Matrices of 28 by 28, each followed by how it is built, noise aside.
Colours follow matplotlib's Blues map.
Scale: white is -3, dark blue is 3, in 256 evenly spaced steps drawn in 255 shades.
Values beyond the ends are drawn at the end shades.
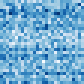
blocks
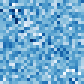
banded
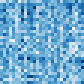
blocks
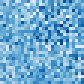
upper triangular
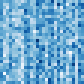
blocks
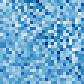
upper triangular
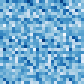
repeating columns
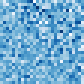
upper triangular
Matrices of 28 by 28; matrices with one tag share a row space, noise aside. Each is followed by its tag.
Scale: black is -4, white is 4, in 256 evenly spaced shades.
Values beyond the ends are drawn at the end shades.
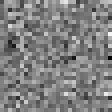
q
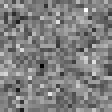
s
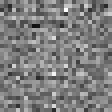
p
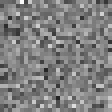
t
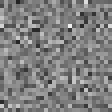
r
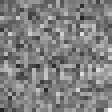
t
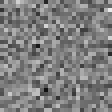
t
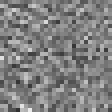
r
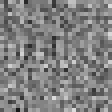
q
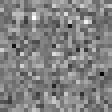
p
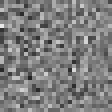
r
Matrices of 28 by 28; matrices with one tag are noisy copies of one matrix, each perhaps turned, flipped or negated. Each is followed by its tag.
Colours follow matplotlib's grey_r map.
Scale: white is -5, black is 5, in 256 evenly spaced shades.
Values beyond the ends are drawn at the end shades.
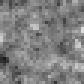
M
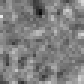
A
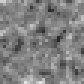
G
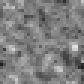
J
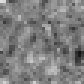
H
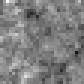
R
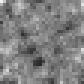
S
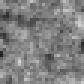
M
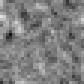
J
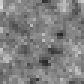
S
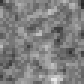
H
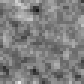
J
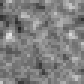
J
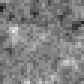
R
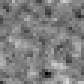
J
